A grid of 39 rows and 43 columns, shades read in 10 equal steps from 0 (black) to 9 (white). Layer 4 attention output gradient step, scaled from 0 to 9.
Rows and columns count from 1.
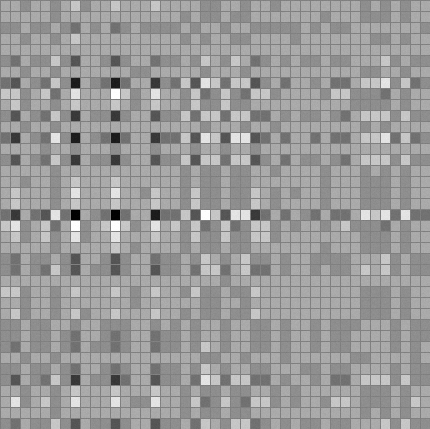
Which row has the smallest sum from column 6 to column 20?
20
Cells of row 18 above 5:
29
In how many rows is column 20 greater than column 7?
8
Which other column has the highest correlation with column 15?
30
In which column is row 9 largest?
12
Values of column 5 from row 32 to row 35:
5 6 5 4
